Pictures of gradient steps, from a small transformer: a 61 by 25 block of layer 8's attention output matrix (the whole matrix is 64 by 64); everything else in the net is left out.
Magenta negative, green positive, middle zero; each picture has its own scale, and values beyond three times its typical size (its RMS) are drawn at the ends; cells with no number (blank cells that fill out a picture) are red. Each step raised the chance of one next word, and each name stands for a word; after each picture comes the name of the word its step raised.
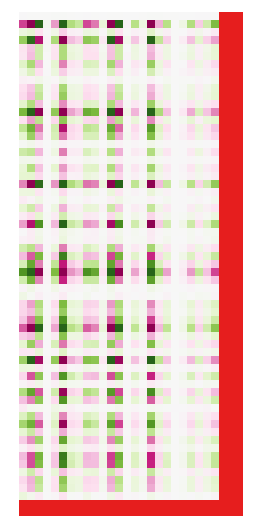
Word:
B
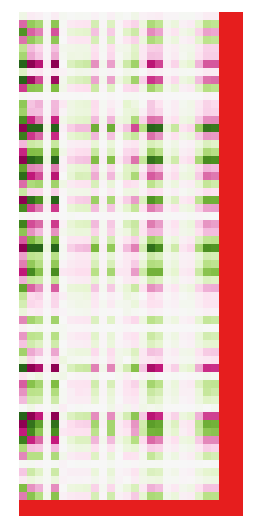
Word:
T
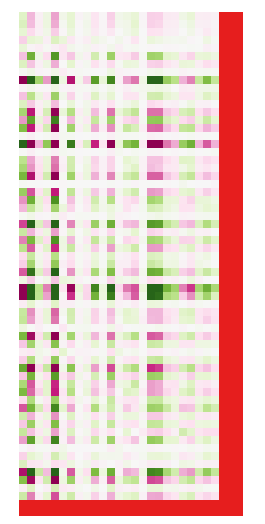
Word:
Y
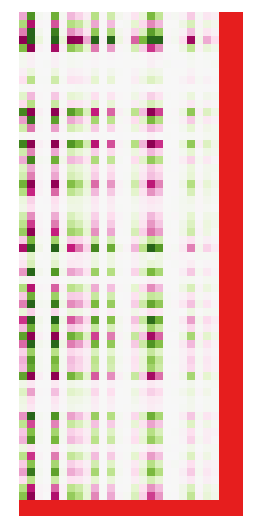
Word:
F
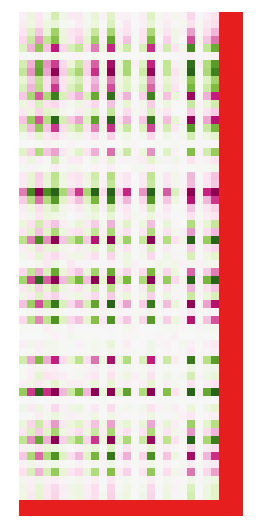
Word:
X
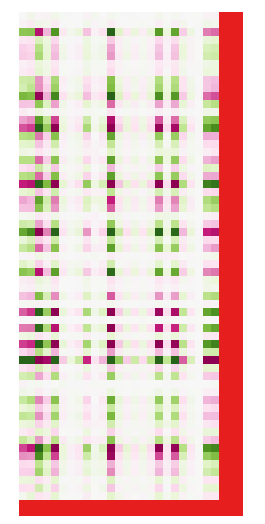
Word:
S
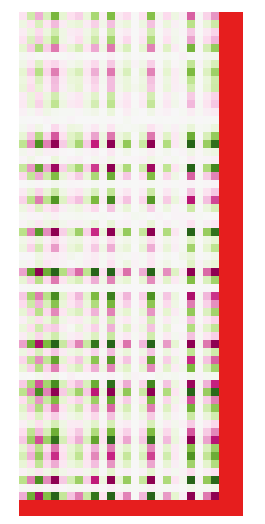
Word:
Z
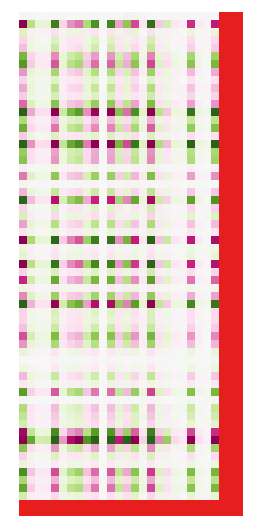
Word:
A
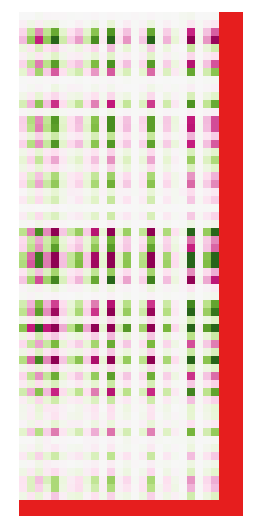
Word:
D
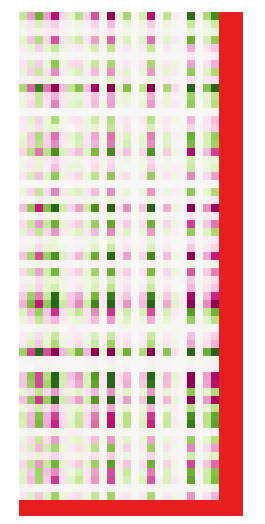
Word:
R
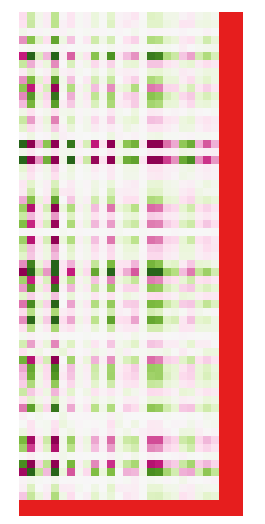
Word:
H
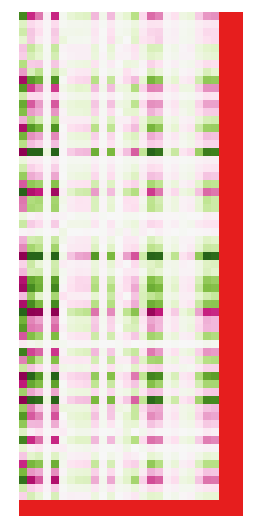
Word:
R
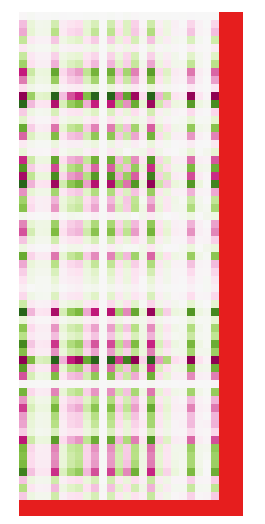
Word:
S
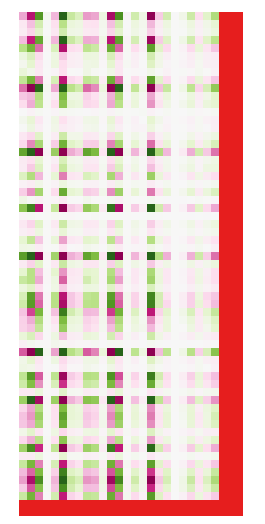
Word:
R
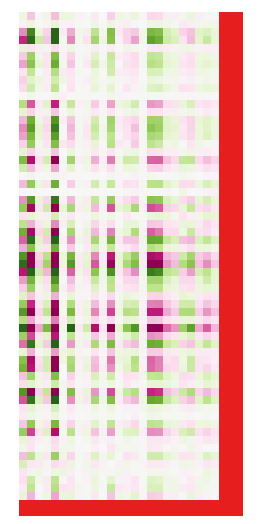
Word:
D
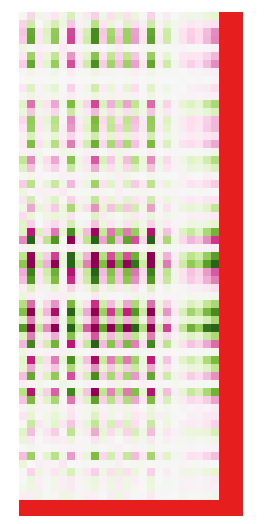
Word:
D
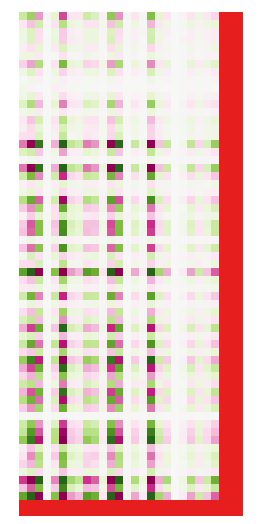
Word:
Z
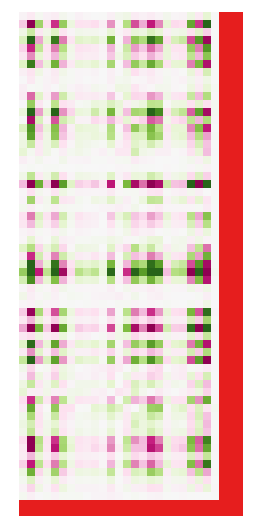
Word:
B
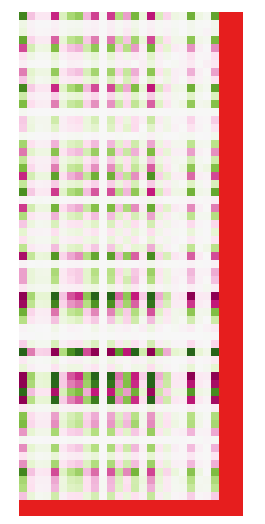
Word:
R
